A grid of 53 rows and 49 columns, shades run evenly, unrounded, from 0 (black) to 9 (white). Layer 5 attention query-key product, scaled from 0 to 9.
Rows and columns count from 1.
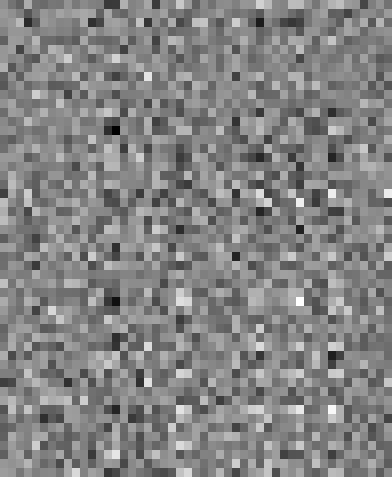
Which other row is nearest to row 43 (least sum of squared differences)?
49
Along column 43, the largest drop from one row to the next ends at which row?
40
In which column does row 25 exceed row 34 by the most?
15
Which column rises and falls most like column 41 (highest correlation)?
21
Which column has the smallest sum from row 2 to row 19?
33
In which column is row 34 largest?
38
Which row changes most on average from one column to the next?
22
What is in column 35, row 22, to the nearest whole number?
3
